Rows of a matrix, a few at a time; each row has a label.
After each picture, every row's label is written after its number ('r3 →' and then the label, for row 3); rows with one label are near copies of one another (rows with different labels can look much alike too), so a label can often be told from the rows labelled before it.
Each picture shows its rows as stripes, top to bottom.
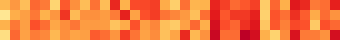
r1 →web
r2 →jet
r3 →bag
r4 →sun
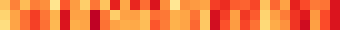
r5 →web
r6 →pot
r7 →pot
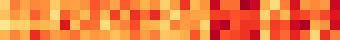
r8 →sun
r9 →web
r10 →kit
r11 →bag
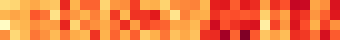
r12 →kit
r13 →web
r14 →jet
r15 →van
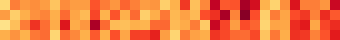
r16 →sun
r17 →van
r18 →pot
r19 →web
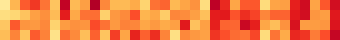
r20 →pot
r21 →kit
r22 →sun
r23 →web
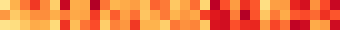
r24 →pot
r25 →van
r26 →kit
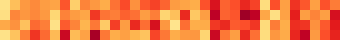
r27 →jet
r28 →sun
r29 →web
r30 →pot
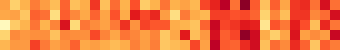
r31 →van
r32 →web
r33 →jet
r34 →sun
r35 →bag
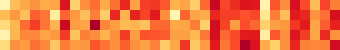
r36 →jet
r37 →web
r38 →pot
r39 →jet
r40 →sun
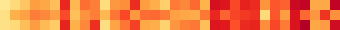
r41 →kit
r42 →jet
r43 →kit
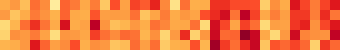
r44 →web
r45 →van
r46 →pot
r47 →sun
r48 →bag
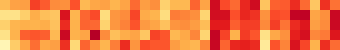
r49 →bag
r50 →kit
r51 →kit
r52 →pot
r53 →jet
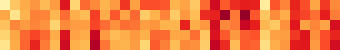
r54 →jet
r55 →van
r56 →sun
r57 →pot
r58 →pot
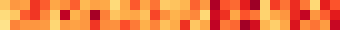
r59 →bag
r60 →pot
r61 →sun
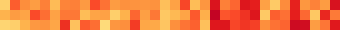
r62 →sun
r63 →bag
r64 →kit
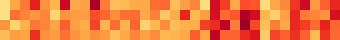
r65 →pot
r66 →sun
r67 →van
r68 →bag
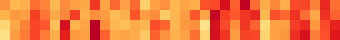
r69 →van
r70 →bag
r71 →pot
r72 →pot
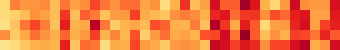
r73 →sun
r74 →kit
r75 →pot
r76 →van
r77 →kit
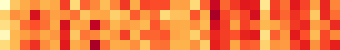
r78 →jet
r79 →bag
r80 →pot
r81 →jet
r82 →pot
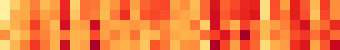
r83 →jet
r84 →jet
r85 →pot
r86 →van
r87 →pot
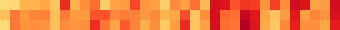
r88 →kit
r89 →sun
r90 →sun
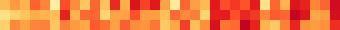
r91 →web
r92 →kit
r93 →sun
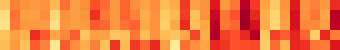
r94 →sun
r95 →sun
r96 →sun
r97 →bag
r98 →web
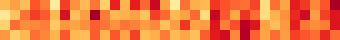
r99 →web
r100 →pot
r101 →sun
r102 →van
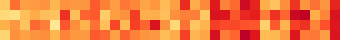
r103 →sun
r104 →kit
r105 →web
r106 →sun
